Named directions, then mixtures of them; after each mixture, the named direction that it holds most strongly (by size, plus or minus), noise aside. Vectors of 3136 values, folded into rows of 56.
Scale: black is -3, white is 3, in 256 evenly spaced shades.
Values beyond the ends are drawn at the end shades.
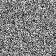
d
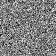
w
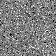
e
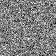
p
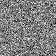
p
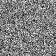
d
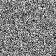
d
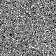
e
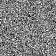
e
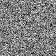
p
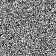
w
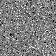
e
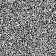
w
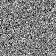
w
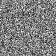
d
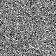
e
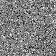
e
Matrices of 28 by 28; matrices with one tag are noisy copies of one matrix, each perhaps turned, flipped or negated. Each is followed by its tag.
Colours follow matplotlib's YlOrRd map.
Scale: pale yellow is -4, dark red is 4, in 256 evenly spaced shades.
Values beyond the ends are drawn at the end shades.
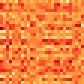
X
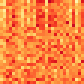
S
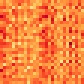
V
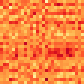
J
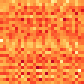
V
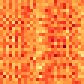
V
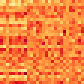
S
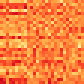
S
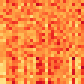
S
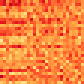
S
